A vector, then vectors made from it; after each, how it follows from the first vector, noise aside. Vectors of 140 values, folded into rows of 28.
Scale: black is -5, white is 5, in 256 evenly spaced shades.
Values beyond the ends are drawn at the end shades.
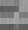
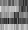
negated, scaled up.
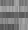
wrapped around.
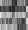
wrapped around, negated, scaled up.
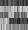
reversed, scaled up.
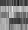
reversed, scaled up.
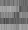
negated.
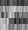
reversed, scaled up.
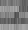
negated.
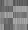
wrapped around, negated.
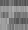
reversed.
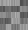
wrapped around.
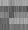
reversed, negated.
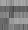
reversed, negated.
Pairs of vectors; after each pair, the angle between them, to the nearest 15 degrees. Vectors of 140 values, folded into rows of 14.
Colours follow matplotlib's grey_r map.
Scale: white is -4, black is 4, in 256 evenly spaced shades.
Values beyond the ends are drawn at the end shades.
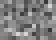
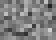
165 degrees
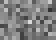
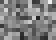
45 degrees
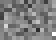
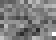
45 degrees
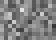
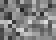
150 degrees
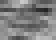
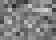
120 degrees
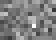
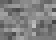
45 degrees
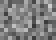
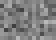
135 degrees
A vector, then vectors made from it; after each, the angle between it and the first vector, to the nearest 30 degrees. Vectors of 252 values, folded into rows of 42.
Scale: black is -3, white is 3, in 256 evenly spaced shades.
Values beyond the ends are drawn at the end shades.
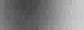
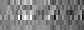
120 degrees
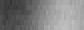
30 degrees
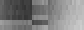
30 degrees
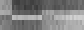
60 degrees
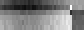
60 degrees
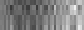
30 degrees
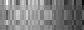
150 degrees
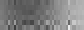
30 degrees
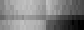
150 degrees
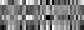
90 degrees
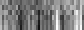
60 degrees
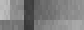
60 degrees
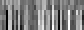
90 degrees
